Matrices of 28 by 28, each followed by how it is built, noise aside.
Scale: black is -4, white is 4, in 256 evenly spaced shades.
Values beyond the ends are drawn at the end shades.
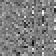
uneven columns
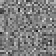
blocks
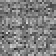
blocks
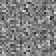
repeating rows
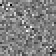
banded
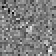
banded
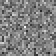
noise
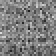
blocks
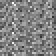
repeating rows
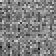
blocks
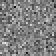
noise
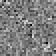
banded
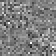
block diagonal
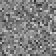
noise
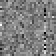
uneven columns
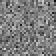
blocks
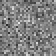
noise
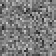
repeating rows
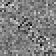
banded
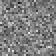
noise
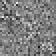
block diagonal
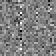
uneven columns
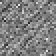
Hankel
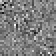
block diagonal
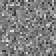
repeating rows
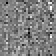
uneven columns
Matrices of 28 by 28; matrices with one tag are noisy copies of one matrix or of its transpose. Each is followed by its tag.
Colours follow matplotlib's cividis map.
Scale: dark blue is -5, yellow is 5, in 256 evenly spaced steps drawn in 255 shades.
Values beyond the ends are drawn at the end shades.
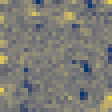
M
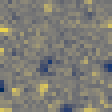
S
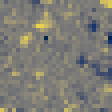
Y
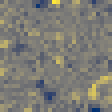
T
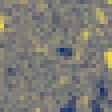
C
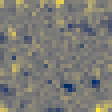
M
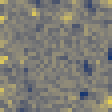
M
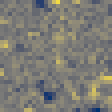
T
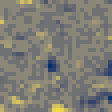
C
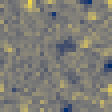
S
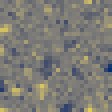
S
